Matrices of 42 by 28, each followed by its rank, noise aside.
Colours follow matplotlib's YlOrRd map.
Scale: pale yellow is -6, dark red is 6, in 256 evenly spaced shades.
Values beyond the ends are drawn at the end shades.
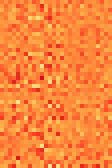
five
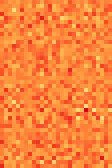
six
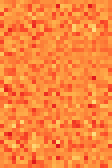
six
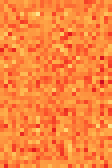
seven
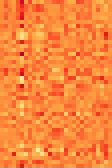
four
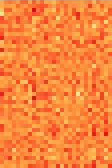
seven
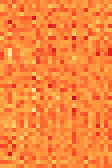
five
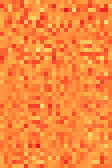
six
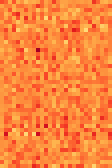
five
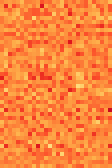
six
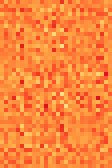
six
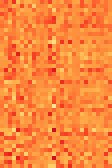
four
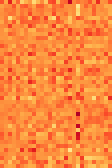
four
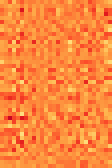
four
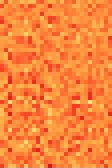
five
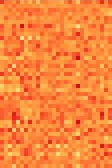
five
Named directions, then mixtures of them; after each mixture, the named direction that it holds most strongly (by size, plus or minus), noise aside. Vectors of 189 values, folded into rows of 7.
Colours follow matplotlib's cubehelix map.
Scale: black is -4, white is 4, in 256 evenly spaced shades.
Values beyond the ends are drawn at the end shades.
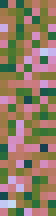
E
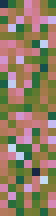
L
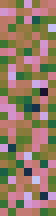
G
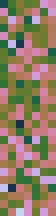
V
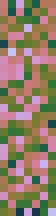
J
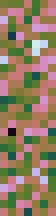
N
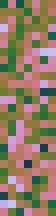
E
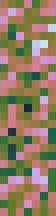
N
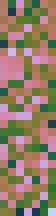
J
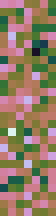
N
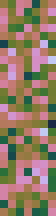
J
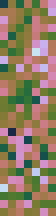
N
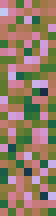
G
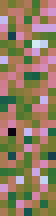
N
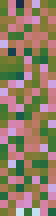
J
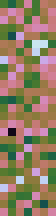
N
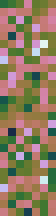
N
